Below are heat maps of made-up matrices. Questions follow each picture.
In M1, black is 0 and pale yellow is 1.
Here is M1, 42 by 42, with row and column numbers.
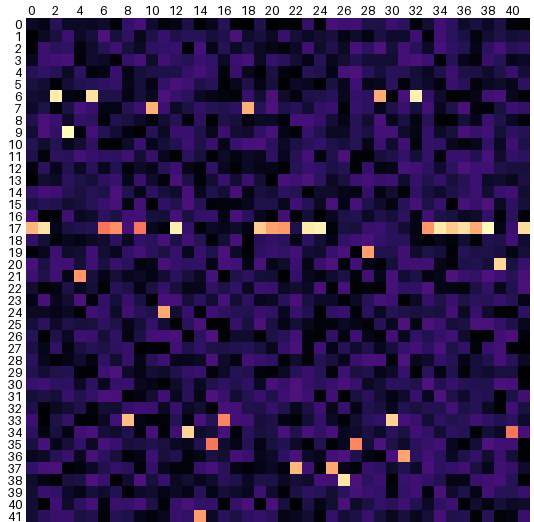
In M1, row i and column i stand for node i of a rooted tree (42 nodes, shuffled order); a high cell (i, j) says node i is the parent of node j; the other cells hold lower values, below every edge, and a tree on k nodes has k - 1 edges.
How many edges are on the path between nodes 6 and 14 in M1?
3
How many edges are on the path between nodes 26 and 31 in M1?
4
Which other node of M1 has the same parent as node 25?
22
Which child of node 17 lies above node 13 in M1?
34
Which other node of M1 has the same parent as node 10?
18
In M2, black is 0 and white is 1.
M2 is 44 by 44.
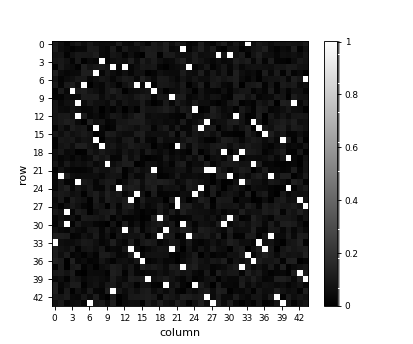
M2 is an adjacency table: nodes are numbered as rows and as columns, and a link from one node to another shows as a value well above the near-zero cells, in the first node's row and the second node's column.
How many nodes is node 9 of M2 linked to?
1
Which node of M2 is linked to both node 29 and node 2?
node 30
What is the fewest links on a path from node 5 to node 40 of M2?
5
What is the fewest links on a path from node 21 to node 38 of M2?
3
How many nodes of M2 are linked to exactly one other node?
11
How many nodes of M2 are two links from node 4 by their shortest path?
3
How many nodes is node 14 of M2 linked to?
3
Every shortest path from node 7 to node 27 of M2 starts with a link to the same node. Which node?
node 16
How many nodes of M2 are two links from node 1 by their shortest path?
2
